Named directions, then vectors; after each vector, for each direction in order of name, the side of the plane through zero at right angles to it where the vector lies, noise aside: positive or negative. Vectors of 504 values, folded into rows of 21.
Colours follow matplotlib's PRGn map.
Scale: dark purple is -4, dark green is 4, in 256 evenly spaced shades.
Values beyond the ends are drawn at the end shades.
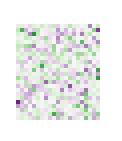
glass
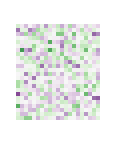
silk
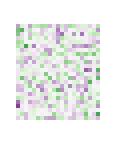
positive, negative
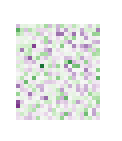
positive, negative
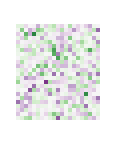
positive, positive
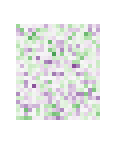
positive, positive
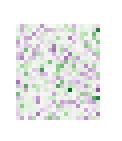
negative, negative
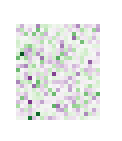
positive, positive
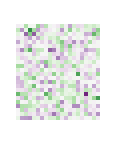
negative, negative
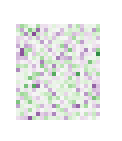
negative, negative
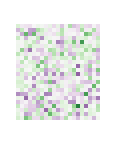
positive, positive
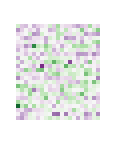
negative, positive
